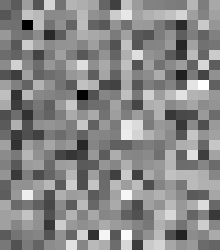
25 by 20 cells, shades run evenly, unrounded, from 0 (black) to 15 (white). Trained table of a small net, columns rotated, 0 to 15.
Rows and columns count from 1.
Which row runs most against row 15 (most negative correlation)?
7
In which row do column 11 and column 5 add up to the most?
19
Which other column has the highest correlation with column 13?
20
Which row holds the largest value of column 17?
10
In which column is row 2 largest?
12
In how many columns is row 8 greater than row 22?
8
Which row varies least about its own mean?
17
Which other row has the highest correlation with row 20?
2
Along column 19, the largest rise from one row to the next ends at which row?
9
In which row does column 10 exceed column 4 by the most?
24
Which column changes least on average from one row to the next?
15
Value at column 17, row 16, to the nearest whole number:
6
